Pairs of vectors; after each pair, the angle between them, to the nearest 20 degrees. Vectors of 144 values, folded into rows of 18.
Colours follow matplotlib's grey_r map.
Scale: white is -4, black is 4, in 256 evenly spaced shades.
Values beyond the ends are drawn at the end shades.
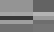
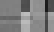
80 degrees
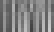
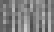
20 degrees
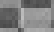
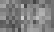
60 degrees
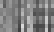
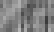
140 degrees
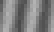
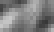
60 degrees
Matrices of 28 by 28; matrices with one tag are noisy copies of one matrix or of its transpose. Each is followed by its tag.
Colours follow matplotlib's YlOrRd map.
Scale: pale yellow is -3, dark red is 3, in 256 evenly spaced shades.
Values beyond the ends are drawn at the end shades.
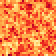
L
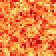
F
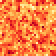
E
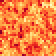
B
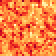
B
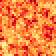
B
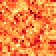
F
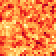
E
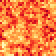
B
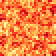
E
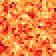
L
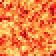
E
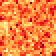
E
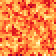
L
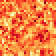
F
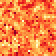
L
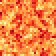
F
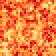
B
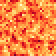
F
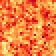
B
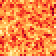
E
